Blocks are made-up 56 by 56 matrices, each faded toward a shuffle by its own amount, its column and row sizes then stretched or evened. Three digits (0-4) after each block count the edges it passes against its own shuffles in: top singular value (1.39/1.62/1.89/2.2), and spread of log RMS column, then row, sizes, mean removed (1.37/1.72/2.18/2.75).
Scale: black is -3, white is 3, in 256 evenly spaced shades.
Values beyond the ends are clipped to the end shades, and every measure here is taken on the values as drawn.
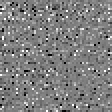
1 2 3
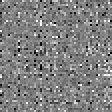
1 3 3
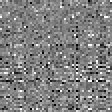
4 2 3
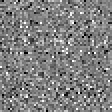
2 0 2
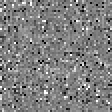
0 2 1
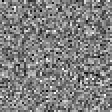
2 0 0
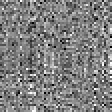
4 3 1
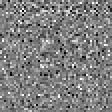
2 0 2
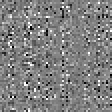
0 4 2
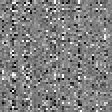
3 4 1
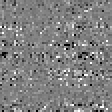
2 2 4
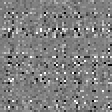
3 3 4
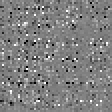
0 3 3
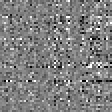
1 3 4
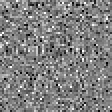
2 1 1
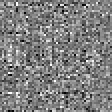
3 2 3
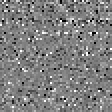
2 0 3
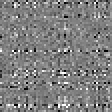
4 3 4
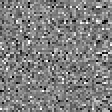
3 1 2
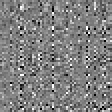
4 4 2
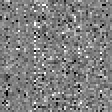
0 3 0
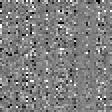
0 4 2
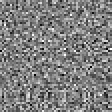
3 0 1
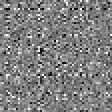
3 3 3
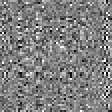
4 3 2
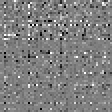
2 3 4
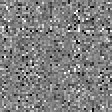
0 3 1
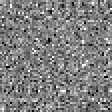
2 0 1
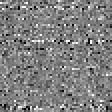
1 1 4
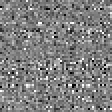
1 1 4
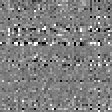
3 2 4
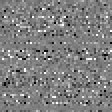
0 0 4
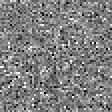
0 0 0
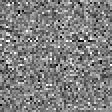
1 0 2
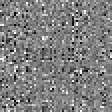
3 3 1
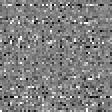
1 2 4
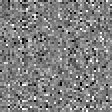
3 2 1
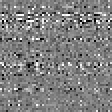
3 2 4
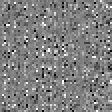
1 4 1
